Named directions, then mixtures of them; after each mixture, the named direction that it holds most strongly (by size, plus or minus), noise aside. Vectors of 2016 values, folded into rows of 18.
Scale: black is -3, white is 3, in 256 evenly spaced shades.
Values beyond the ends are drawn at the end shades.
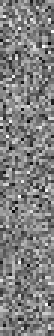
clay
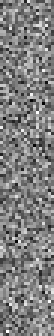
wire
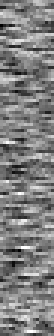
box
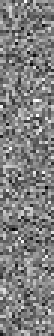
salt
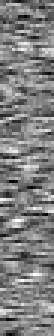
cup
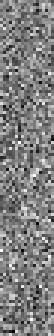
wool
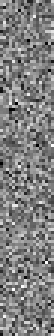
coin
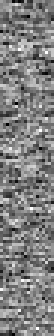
cup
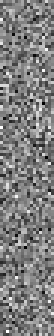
wire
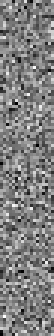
coin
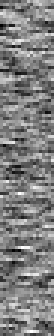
box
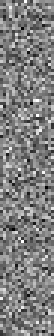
salt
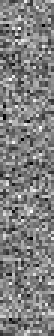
clay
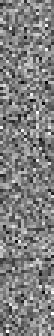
wire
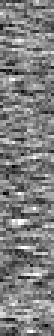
box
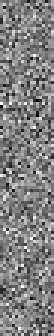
salt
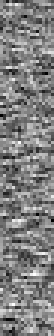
cup
